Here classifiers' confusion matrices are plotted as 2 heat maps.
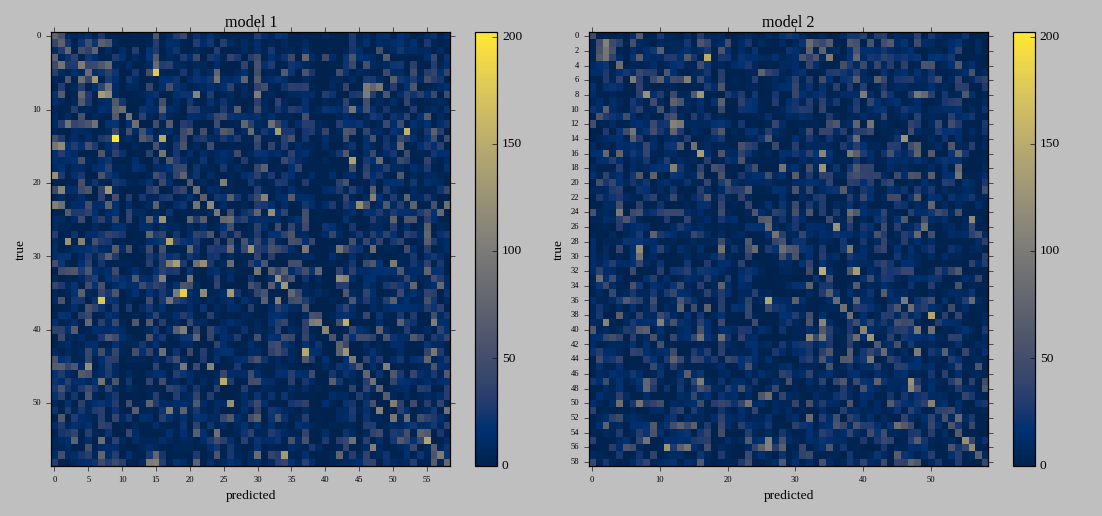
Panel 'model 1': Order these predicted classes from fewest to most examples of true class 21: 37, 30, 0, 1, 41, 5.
37, 41, 30, 0, 5, 1
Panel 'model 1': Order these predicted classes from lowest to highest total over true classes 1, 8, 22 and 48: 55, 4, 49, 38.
38, 49, 55, 4
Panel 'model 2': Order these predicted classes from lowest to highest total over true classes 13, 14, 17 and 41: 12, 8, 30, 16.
30, 8, 16, 12
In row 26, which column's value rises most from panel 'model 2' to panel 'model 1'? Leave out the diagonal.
55
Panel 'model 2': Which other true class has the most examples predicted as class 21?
44
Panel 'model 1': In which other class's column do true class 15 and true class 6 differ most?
1
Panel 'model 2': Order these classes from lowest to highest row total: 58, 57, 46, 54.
46, 57, 54, 58
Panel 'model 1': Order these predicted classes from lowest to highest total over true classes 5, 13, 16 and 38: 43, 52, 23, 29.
23, 29, 43, 52
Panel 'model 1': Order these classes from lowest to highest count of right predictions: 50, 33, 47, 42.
42, 47, 50, 33
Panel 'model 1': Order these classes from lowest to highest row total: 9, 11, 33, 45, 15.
9, 11, 15, 45, 33
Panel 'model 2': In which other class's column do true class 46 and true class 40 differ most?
48
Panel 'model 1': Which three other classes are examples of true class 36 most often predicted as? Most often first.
7, 33, 17
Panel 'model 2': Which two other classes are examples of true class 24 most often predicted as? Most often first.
4, 38
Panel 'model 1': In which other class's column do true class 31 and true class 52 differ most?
18
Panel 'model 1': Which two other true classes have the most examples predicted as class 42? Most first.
33, 29
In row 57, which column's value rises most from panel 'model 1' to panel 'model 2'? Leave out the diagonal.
45
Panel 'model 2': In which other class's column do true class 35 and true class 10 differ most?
2
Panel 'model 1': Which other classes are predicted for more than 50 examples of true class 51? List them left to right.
12, 17, 19, 48, 58
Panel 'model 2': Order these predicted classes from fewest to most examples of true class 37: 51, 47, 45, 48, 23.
51, 48, 23, 45, 47
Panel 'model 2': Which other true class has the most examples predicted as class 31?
3
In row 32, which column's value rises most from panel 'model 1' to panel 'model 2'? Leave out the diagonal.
34
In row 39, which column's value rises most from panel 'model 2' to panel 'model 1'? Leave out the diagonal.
43
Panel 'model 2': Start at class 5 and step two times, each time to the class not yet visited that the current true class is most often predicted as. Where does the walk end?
56
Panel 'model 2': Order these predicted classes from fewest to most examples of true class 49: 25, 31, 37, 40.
31, 40, 37, 25
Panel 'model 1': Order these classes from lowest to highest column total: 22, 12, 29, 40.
40, 12, 22, 29
